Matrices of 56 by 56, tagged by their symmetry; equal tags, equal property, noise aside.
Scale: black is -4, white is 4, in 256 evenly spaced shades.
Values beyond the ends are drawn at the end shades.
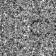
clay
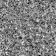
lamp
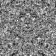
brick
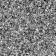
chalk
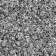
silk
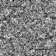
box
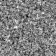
lamp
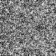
clay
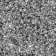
silk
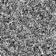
silk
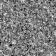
silk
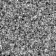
chalk
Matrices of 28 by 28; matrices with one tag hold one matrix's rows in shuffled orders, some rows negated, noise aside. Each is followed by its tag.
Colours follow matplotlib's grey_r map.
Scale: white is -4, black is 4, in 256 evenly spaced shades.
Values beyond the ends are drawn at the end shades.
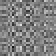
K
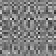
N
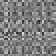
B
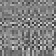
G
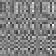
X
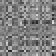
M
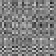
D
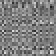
D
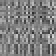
X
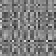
N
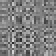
K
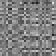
M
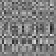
D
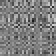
X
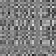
X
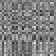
D
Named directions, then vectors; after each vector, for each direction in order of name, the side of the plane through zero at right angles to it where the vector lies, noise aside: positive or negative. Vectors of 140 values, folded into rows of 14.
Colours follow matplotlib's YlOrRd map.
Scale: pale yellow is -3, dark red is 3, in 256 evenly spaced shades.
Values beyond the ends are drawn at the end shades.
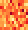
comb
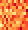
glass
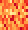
negative, positive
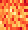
negative, positive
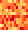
negative, positive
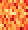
negative, positive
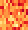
positive, positive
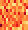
negative, negative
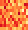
negative, negative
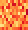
positive, positive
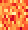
negative, positive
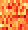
positive, positive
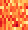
negative, negative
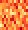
negative, positive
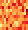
positive, positive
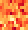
positive, negative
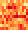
positive, positive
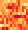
positive, positive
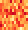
positive, negative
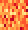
negative, positive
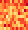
negative, positive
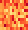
negative, positive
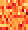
positive, positive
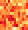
negative, negative
